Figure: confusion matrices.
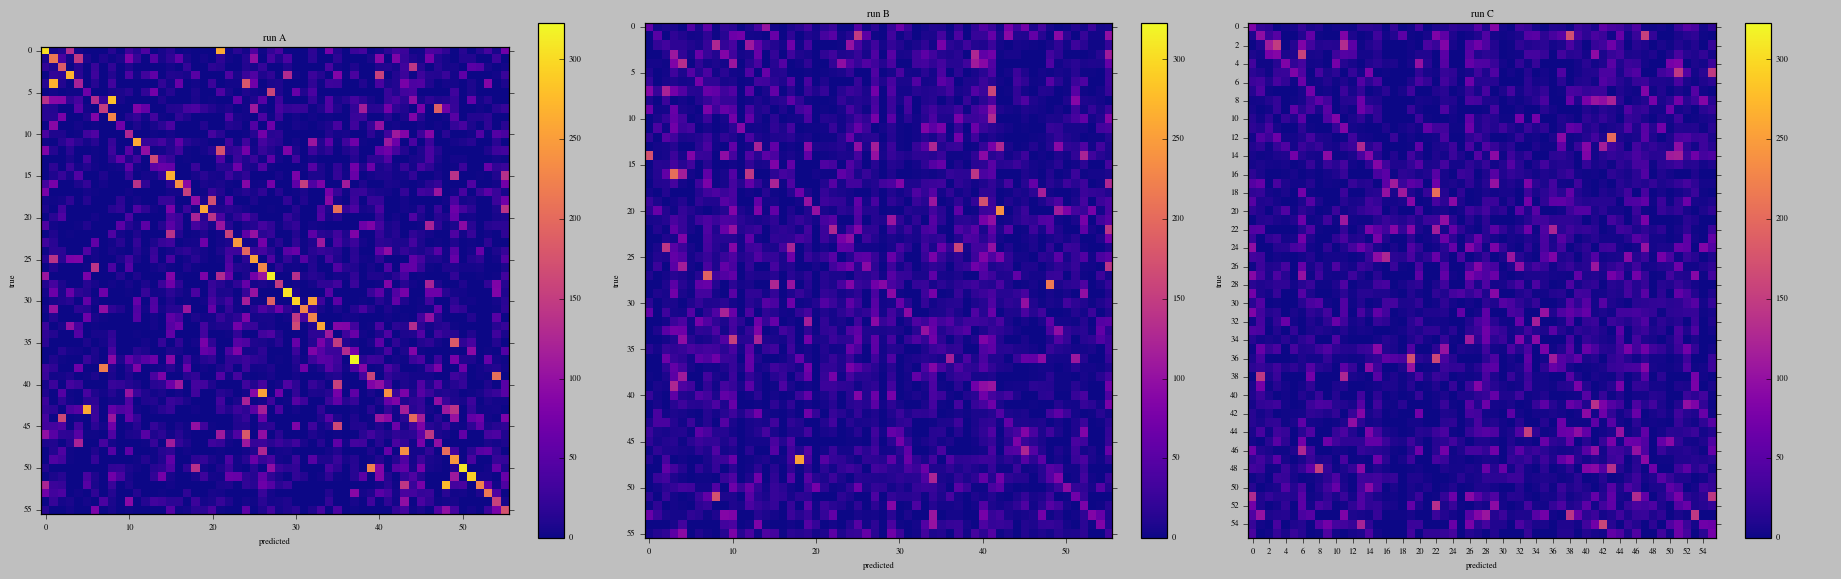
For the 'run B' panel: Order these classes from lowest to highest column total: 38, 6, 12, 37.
38, 6, 37, 12
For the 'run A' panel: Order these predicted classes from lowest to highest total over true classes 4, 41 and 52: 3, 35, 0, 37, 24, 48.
3, 37, 35, 0, 24, 48
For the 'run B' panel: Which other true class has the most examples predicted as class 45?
46
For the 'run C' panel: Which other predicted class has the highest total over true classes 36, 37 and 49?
19
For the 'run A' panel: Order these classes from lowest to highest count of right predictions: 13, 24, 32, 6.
6, 13, 24, 32
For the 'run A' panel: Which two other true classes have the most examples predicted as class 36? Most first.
16, 33
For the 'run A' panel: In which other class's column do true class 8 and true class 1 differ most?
4
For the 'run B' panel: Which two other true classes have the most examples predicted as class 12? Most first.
16, 2
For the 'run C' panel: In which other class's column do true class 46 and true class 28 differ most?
6
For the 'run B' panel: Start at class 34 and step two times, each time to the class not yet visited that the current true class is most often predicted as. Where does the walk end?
41
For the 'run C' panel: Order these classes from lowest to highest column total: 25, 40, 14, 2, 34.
25, 2, 34, 14, 40
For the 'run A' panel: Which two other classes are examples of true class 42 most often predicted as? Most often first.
24, 47
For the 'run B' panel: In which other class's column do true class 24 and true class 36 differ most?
37
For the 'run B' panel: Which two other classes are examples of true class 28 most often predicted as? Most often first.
48, 15
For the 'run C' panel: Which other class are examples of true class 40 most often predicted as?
29
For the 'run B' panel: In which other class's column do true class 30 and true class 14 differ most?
0
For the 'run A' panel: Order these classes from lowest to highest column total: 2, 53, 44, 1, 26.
53, 2, 44, 1, 26
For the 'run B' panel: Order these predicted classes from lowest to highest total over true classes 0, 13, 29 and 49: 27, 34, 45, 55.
55, 45, 27, 34
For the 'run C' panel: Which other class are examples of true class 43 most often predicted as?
12
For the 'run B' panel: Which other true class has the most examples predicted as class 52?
14
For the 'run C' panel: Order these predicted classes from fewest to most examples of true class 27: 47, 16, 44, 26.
16, 47, 44, 26
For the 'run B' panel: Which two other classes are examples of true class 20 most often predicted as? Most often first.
42, 49
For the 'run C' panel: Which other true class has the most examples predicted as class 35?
31
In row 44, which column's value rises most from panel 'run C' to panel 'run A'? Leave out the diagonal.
2
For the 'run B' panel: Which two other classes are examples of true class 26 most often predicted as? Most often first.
55, 4
